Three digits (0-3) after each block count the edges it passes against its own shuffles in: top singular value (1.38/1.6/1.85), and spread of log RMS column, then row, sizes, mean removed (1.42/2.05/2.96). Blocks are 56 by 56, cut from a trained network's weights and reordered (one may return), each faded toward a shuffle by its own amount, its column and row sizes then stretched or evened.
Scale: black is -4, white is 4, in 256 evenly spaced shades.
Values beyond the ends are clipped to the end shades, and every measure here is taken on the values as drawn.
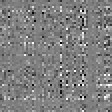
2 3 2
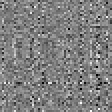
2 2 0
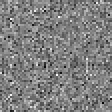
1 1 0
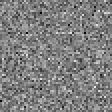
0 0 1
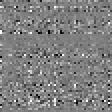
1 2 3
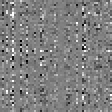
1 3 1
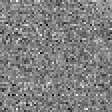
0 0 2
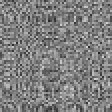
3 1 0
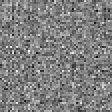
2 1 1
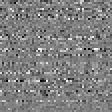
1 0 3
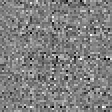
1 1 2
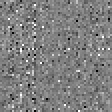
0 2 0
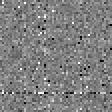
1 1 0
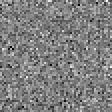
0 0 1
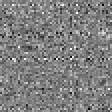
2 1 2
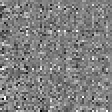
1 2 2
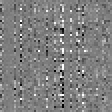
3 3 1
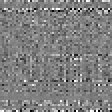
3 1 3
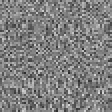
3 0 0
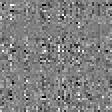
2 2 2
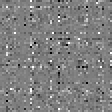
0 2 2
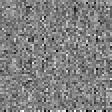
2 1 1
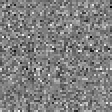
0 0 2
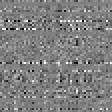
3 1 3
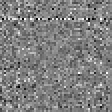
2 1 1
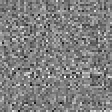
3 0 2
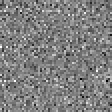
0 0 1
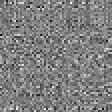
2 0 2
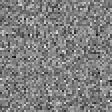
2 0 1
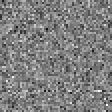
1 0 0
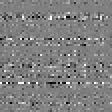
2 1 3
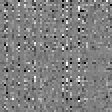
1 3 2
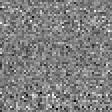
0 0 2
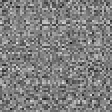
3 0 2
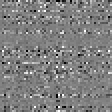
1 2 3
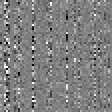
2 3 0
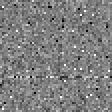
0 0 0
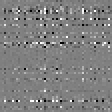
3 2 3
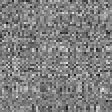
3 0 2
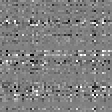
2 2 3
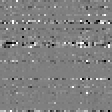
1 1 3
